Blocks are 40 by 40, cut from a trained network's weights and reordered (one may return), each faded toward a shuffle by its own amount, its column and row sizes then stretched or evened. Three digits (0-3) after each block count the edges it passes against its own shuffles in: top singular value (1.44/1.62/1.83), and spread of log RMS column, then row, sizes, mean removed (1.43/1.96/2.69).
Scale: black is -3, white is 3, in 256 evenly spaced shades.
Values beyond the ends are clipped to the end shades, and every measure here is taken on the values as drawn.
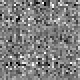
0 0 2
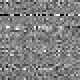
3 1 2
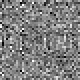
2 2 0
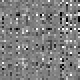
0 3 2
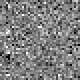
0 2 1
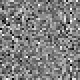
1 1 0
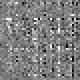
2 2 2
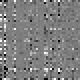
2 3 2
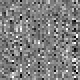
2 3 0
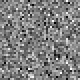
0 1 0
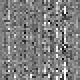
2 3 0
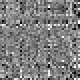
3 2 2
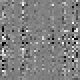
2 3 2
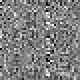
2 2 0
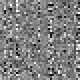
1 3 0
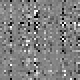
0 3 2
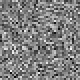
3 0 0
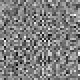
3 2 1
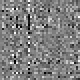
2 2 2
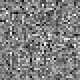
1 0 1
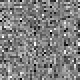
2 2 0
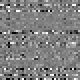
1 0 3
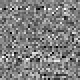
2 0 2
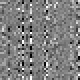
3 3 0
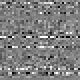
3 0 3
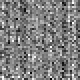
1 1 0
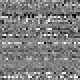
2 0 3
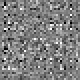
1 2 2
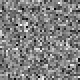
0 0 1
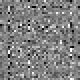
0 2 2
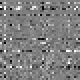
2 2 3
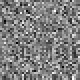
3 1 0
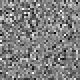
1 1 1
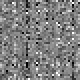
0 2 1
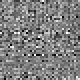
2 0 3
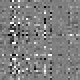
0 3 2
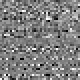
1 0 3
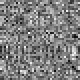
2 0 1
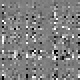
0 3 3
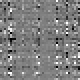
2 3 1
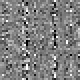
2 3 0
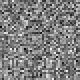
2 0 0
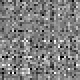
1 1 2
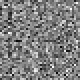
2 0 0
